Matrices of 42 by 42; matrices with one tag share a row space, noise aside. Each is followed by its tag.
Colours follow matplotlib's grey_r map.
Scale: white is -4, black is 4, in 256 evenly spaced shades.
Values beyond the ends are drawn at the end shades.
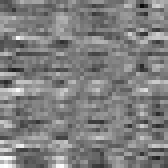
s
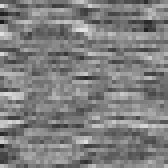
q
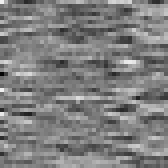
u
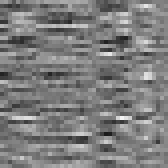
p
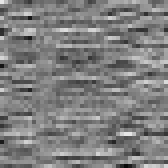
u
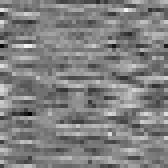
u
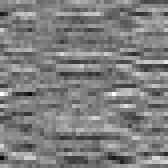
u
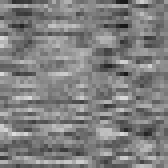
p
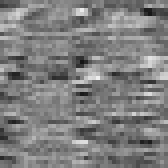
q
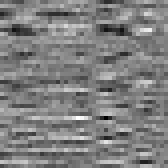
p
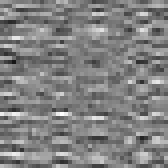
s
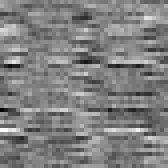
q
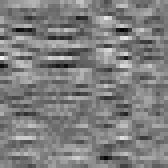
p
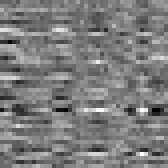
s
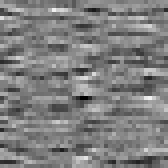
q
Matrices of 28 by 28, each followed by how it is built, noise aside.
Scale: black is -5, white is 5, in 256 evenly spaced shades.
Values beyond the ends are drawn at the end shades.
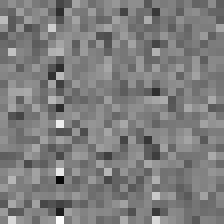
uneven columns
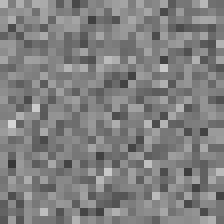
noise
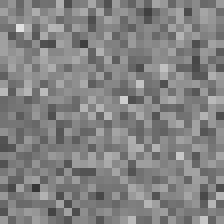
Toeplitz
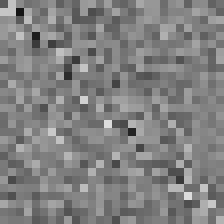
banded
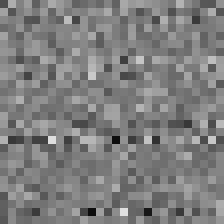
uneven rows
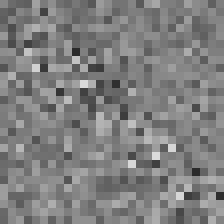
banded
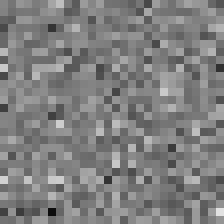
low rank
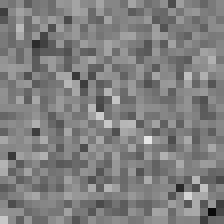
banded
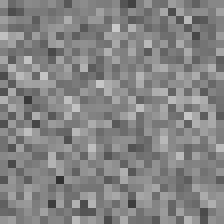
Toeplitz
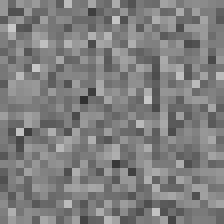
noise
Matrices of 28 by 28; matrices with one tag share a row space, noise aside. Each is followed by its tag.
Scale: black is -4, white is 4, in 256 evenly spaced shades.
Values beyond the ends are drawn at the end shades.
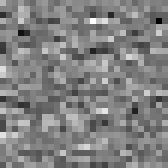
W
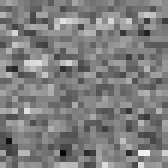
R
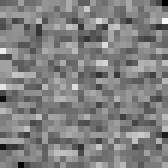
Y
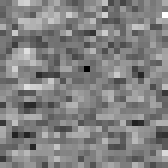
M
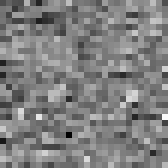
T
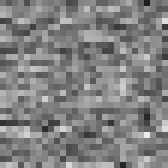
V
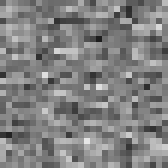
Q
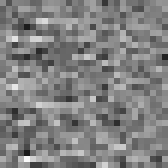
M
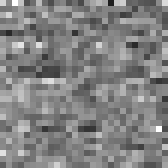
T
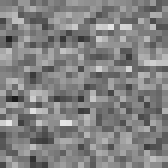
R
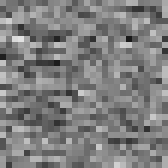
T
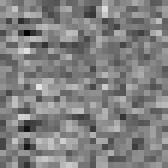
M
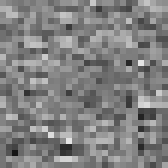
R
